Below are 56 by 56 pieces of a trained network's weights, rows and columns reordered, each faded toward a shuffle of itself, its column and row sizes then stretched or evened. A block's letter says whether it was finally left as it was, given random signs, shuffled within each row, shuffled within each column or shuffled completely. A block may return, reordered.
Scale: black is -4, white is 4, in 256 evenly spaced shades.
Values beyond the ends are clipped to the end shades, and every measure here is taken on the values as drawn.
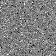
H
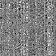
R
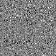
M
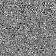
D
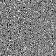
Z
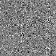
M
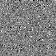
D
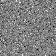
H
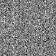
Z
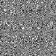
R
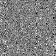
Z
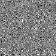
M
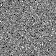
H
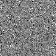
Z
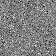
H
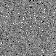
H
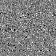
D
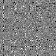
R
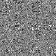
R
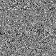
D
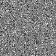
Z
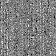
Z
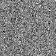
Z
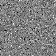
H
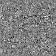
D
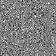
Z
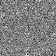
M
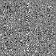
M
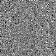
Z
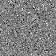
H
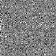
R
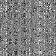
R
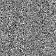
Z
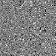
R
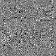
R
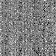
R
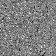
H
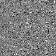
M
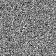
H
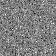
H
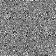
M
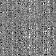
R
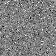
H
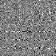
R
